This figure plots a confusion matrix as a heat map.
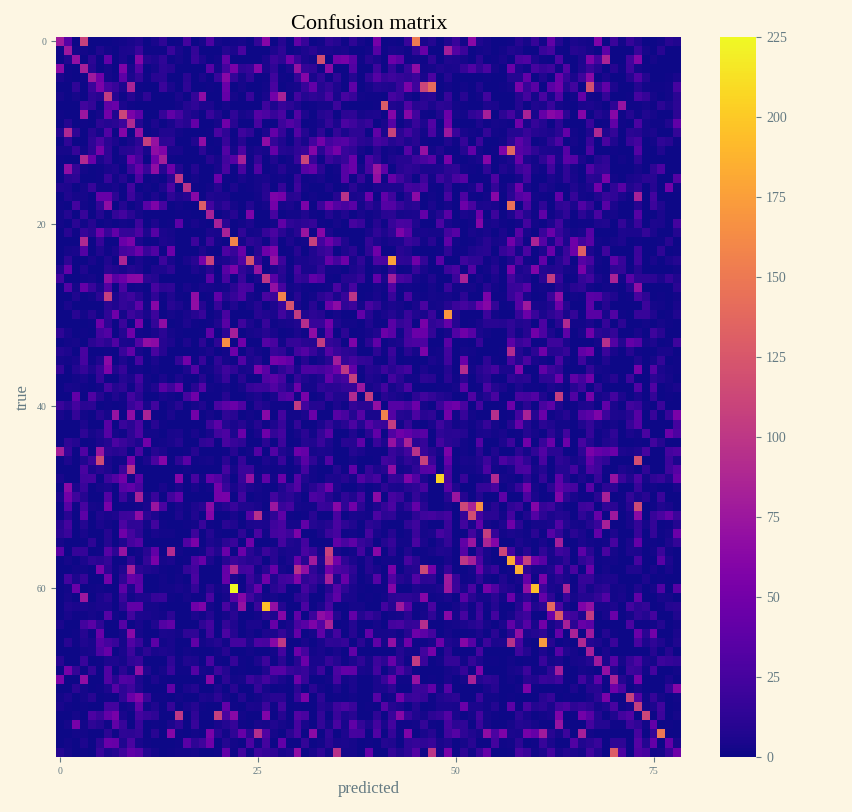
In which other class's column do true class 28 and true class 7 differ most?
41
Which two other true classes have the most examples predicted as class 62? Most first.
26, 8
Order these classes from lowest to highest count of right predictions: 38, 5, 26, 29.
5, 38, 26, 29
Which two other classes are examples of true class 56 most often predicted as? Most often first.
34, 14
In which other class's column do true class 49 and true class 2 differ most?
33
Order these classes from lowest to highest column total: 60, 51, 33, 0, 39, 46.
0, 39, 60, 33, 51, 46
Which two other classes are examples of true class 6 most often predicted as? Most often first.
28, 18
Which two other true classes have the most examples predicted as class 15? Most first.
74, 48
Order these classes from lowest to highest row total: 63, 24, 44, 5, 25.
25, 44, 63, 5, 24
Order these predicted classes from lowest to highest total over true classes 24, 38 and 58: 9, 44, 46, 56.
56, 44, 9, 46
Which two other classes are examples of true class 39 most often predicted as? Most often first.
63, 37
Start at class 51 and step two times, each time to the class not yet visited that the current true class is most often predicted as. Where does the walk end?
69
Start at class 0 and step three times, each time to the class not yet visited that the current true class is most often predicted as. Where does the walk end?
47
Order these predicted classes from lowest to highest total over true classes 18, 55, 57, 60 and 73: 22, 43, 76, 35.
43, 76, 35, 22
